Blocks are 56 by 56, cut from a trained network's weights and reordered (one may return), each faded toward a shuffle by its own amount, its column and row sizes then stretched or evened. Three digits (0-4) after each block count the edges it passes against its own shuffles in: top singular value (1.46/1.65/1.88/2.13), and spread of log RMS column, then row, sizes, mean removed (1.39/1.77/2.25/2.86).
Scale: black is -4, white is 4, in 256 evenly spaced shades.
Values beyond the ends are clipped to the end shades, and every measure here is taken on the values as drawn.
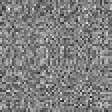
3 1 1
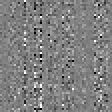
2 4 0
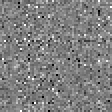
0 2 1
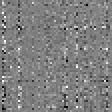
1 4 2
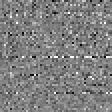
1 1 3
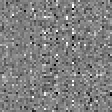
1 3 1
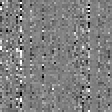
1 4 0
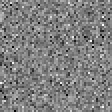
1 2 0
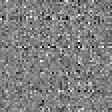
2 2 2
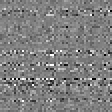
4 1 4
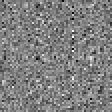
2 2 0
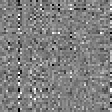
4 3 2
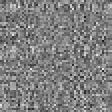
4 2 1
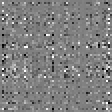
0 4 4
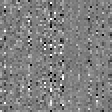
0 4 0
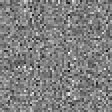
1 1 0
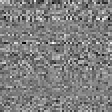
4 0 4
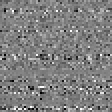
2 0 4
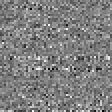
3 0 3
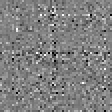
1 3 3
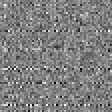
4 1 3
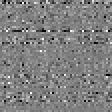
2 1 4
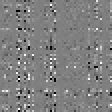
1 4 3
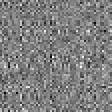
4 3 2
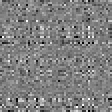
4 2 4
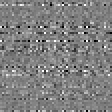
3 1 4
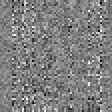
3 4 0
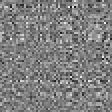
4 2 3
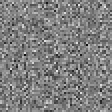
3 2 0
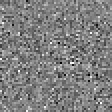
0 1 1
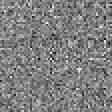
2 1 1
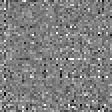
1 2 3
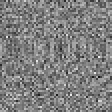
4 0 1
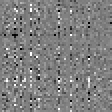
1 4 2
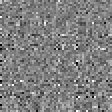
2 1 3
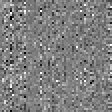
1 4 0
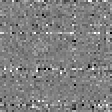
0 2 3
